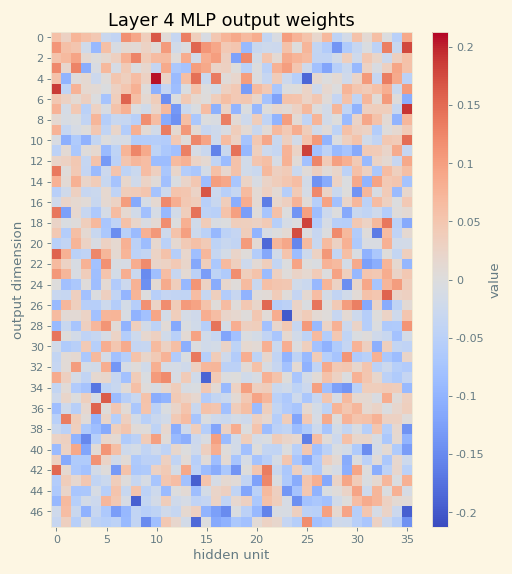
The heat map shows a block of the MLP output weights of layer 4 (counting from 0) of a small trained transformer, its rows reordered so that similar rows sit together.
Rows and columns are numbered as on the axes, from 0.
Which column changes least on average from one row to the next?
34
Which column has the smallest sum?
3
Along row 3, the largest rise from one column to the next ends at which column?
14
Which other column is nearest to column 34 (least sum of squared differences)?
22
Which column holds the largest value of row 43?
21
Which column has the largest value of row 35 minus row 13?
5
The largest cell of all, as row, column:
4, 10
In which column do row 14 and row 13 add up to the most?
0
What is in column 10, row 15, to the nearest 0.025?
-0.075
